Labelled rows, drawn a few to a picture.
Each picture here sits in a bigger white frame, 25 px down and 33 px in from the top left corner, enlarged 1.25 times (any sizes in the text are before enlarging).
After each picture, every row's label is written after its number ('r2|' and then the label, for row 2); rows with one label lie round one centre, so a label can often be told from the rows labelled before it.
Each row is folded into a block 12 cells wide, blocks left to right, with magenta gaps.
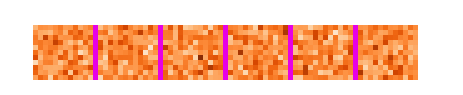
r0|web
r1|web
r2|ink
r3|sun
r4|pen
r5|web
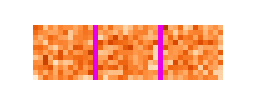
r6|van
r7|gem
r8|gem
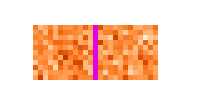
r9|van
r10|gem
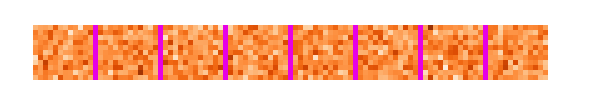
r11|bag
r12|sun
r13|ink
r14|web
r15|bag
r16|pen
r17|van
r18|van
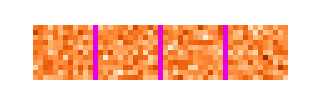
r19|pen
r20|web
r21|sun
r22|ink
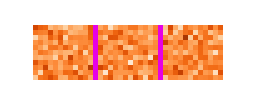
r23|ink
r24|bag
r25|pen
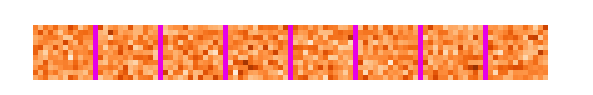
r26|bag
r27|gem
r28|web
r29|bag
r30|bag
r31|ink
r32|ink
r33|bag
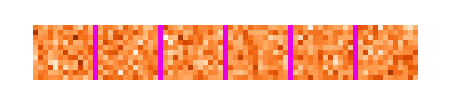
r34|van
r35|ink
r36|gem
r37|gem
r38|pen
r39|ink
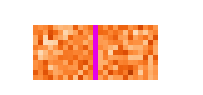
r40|ink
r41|bag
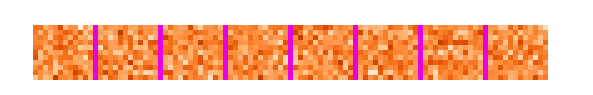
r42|web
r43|pen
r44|web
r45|pen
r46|van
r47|sun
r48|sun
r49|pen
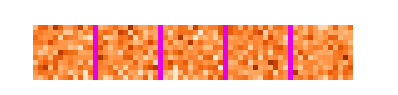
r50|pen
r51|pen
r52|sun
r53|van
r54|ink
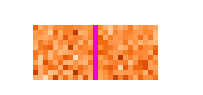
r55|web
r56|van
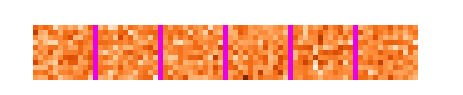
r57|ink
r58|pen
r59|ink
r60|ink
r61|van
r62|sun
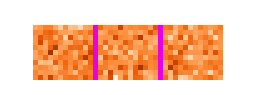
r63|ink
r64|bag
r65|bag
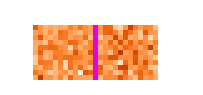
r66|van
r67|gem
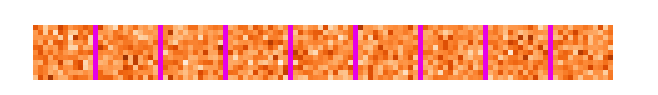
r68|van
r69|gem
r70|van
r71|web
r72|pen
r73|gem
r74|gem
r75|pen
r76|pen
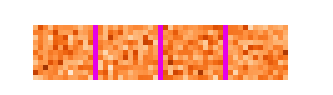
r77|pen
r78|sun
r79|bag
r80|ink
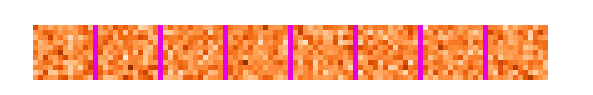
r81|gem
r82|web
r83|web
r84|bag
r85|van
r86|van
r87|web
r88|bag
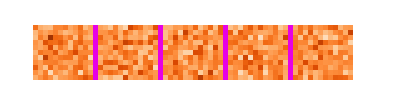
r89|gem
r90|sun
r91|pen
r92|sun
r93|sun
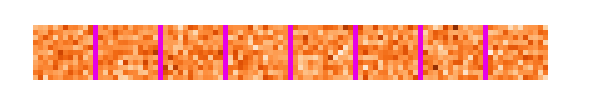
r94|sun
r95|van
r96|pen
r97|bag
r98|web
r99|van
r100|pen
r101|ink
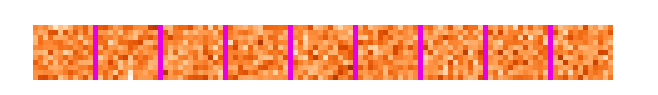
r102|ink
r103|van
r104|web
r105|bag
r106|ink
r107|pen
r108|van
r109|sun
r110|bag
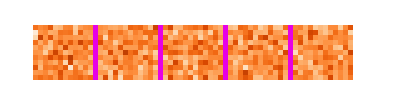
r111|gem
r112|sun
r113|van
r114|ink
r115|ink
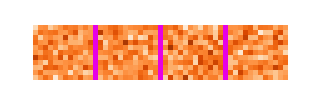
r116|pen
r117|sun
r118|ink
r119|bag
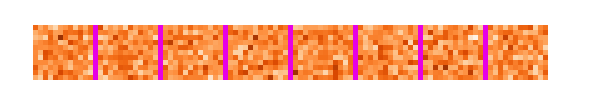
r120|gem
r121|gem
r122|web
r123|bag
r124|web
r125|gem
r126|pen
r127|bag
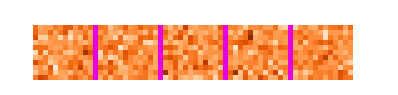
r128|van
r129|van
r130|bag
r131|pen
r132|sun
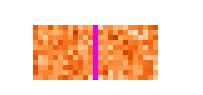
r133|web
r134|sun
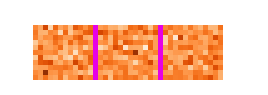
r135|bag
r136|sun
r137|ink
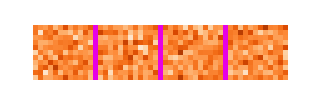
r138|sun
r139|sun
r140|ink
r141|sun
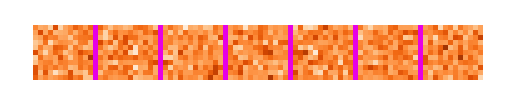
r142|bag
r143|gem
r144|ink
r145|pen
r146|pen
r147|gem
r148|ink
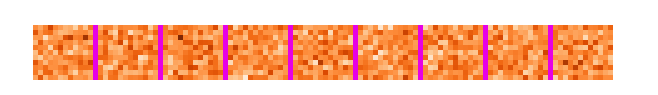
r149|ink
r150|pen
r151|gem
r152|web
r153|van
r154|ink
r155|web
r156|pen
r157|sun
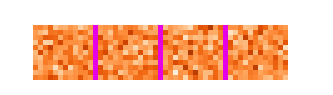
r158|ink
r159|web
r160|sun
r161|gem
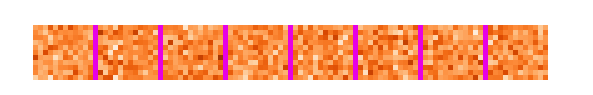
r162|web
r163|bag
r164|ink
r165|web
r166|web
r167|bag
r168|gem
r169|bag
